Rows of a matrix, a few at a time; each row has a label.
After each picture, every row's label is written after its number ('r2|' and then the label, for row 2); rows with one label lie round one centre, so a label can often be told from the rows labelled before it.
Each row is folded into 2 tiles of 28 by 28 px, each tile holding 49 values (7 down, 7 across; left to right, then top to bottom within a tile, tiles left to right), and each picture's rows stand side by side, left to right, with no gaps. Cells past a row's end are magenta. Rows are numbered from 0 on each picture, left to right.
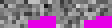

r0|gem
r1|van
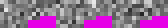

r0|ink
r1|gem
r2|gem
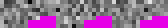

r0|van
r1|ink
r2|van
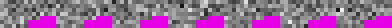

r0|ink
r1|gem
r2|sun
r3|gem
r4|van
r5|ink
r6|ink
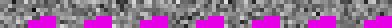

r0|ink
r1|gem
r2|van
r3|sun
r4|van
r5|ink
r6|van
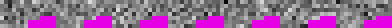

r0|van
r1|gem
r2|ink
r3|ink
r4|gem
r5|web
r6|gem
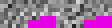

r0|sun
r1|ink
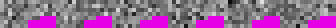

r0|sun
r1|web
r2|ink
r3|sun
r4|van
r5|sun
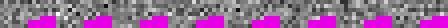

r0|web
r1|ink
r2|gem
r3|ink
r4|ink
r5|web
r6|van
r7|web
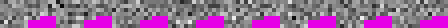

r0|sun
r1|gem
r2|ink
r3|ink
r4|ink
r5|sun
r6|sun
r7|ink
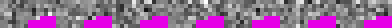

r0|web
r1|gem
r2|van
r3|gem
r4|web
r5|van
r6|gem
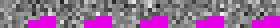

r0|web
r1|sun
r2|gem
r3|sun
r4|ink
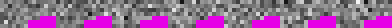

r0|sun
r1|web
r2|web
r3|ink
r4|ink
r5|van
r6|van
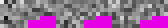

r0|van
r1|sun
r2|web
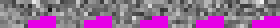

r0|gem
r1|van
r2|gem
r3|gem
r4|gem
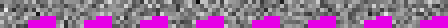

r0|ink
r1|sun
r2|web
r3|van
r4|ink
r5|gem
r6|web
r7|gem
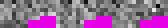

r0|web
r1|van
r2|gem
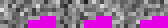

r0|web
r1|van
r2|web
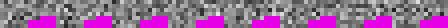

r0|sun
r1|sun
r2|gem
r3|web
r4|web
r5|ink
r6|gem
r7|ink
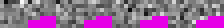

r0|van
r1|gem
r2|web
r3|web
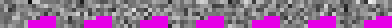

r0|van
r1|web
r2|ink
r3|gem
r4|van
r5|sun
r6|van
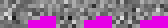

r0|web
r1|sun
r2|sun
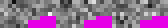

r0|web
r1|van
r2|sun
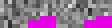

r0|sun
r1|web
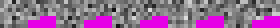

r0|web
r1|sun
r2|ink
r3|van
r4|web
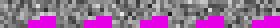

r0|web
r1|web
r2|sun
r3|gem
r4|web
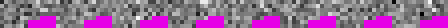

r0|gem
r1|van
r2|ink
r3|gem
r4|gem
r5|web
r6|ink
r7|gem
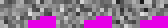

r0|van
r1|ink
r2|van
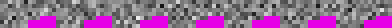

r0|sun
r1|gem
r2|sun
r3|sun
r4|sun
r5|sun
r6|ink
